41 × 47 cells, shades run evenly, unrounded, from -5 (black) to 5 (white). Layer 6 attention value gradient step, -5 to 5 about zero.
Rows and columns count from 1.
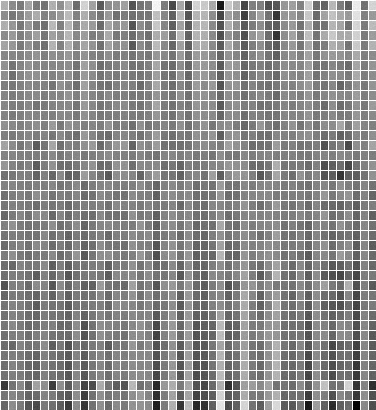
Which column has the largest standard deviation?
45
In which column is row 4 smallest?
35
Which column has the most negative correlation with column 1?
17
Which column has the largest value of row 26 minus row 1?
28
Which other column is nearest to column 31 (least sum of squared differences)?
24
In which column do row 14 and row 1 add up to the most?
20
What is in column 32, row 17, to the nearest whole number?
-1
